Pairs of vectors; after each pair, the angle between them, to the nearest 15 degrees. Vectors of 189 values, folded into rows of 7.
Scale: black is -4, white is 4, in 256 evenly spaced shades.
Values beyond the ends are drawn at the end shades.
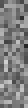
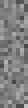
45 degrees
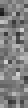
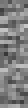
60 degrees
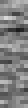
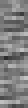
60 degrees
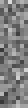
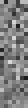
60 degrees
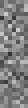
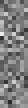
45 degrees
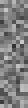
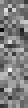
90 degrees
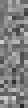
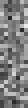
120 degrees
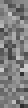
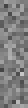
135 degrees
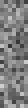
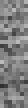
135 degrees
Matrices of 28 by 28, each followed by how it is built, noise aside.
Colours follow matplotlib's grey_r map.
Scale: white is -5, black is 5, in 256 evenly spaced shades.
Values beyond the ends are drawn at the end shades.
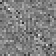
banded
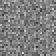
repeating rows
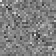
banded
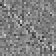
banded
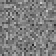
repeating rows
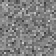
noise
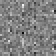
uneven columns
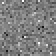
sparse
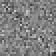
banded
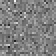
uneven columns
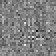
low rank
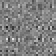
low rank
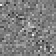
banded
